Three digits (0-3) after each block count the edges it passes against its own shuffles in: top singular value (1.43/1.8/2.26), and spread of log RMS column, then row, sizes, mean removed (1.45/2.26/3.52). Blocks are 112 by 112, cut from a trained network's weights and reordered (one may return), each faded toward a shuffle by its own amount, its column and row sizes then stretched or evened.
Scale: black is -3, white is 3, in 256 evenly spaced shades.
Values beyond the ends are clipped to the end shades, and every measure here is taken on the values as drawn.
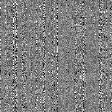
0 3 0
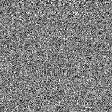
2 0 1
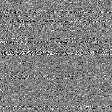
2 0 3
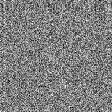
2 0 0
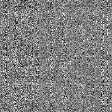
0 3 0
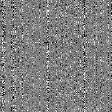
1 3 1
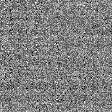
0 2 0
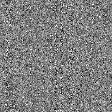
0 2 0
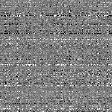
2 2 3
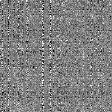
1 3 1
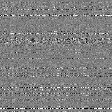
2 0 3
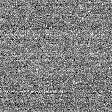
1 0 1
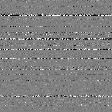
3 0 3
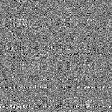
2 1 2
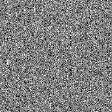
0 2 0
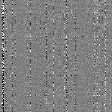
3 3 1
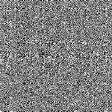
1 1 2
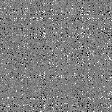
2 2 2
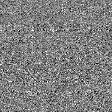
0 0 2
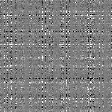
3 3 2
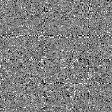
2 1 2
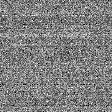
1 1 1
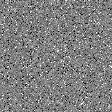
1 1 0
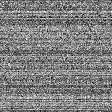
3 0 0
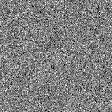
2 0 0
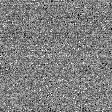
0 0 1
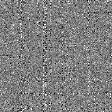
0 2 1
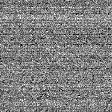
2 1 1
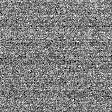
1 1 0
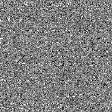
0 0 2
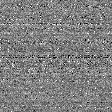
1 0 2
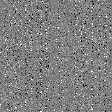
0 2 0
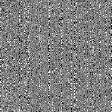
1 3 0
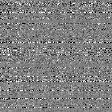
1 1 3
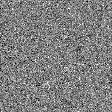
0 0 1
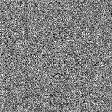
1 0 1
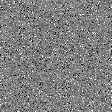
1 1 0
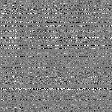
1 1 3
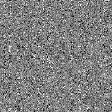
2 2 0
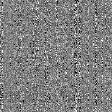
0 3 0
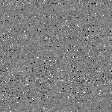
0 1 2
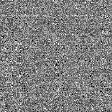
0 2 1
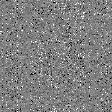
0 2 1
